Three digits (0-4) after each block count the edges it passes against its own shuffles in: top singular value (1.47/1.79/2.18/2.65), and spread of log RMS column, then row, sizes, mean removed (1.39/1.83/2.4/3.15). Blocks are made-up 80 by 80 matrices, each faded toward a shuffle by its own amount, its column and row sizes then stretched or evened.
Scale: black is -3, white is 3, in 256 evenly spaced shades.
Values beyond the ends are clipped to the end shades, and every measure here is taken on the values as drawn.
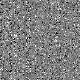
0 3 0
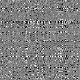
3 3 4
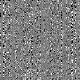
2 4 0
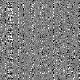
3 4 0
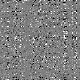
2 3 3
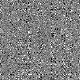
1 3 2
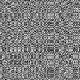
4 0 2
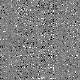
0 3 2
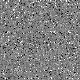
0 1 2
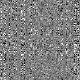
1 4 2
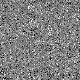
0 2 0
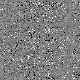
0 3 1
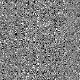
1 3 2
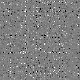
1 2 2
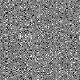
2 3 0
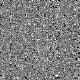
1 3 1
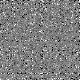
1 2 3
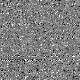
1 1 3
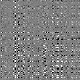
4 4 4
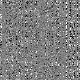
2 4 1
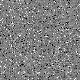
1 1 0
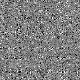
1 1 2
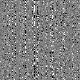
1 4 0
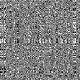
3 3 2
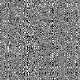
3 4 1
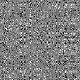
3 3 2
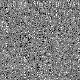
1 2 0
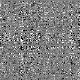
0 3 4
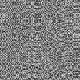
3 0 1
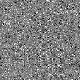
2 1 1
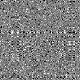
3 1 3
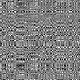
4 0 4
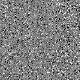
1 2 0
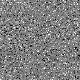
1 0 1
